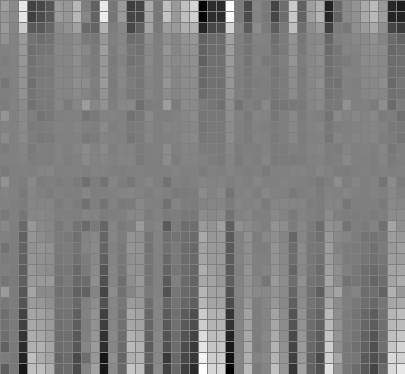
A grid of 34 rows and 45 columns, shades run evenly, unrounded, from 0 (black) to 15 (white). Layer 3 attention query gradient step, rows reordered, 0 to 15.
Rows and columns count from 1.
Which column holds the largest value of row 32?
23
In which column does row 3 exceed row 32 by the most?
26
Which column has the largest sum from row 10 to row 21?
1
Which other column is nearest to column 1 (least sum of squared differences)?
40
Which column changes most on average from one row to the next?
10
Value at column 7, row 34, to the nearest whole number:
6
